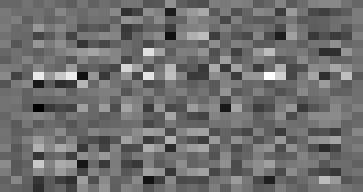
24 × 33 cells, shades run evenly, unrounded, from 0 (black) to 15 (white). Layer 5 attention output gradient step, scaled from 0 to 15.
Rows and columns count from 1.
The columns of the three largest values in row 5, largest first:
19, 18, 27
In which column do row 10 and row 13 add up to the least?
8
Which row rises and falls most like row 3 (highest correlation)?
13
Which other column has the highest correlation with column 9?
14
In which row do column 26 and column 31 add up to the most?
9
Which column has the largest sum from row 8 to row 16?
16
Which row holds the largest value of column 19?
5
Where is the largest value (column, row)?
25, 10
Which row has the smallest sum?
23
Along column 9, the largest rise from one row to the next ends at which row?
7
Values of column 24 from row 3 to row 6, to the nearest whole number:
5 7 8 5
